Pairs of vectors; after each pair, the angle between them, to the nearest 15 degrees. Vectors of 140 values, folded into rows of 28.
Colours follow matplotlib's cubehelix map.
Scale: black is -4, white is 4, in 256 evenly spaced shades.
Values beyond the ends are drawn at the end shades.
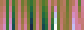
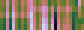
165 degrees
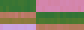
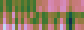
45 degrees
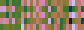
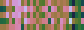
150 degrees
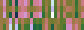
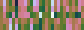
30 degrees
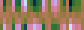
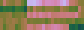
105 degrees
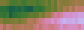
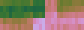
30 degrees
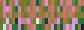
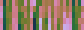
105 degrees
